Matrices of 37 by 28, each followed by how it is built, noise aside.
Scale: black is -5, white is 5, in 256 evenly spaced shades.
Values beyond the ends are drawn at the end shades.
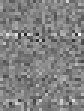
uneven rows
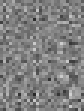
low rank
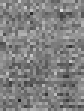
blocks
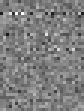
uneven rows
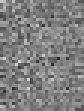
low rank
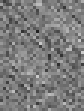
Toeplitz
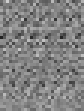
repeating columns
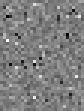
sparse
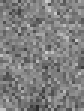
smooth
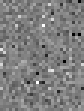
sparse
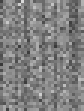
blocks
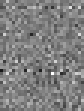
uneven rows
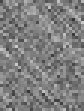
Toeplitz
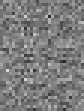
low rank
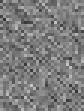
Toeplitz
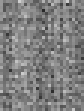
blocks
